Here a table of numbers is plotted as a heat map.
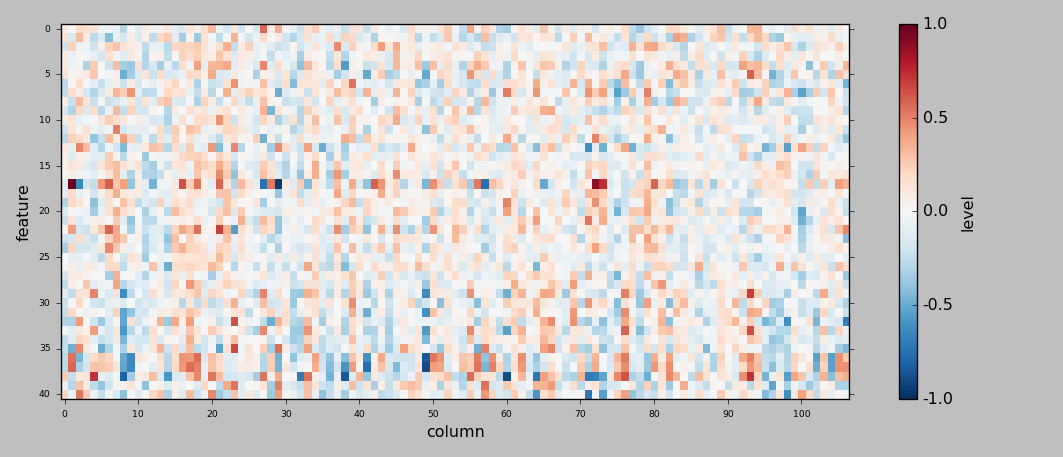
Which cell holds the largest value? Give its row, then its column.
17, 1
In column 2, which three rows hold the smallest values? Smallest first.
17, 36, 37
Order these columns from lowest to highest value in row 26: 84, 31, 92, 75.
84, 31, 75, 92
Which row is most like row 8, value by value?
1
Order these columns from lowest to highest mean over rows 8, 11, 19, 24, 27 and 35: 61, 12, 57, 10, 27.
10, 12, 27, 57, 61
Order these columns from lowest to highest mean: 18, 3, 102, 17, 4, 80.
102, 4, 3, 80, 18, 17
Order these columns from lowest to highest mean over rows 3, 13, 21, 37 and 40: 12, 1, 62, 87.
87, 12, 1, 62
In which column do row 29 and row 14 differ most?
93
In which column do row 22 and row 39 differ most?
23
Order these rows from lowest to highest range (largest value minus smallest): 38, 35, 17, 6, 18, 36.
18, 6, 35, 36, 38, 17
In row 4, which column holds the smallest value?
38
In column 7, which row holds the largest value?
11
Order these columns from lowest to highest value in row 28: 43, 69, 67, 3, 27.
27, 43, 67, 3, 69
